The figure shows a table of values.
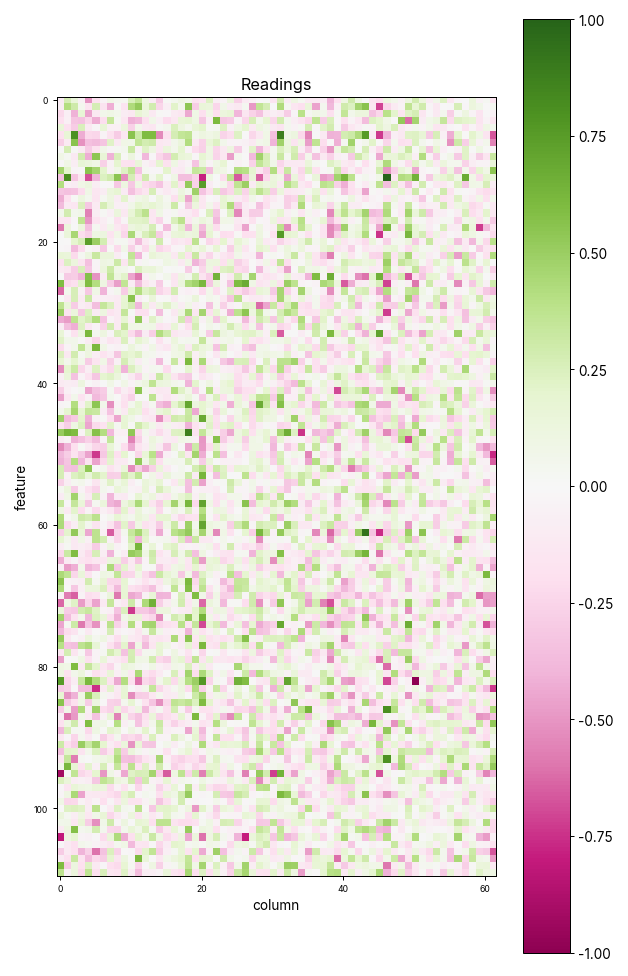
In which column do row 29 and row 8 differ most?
28
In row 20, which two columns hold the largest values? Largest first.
4, 5
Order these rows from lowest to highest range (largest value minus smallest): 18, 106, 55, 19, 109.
55, 109, 106, 18, 19
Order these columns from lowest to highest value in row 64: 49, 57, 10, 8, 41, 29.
57, 8, 29, 41, 49, 10
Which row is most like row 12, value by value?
60
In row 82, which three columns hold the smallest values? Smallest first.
50, 46, 11
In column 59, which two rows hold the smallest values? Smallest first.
18, 70
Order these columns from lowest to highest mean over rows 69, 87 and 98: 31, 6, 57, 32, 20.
57, 6, 20, 31, 32
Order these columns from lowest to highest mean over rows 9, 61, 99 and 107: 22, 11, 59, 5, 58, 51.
22, 59, 5, 58, 51, 11
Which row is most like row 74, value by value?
71
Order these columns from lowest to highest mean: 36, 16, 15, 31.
15, 36, 16, 31
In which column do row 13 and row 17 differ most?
43
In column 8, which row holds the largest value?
11
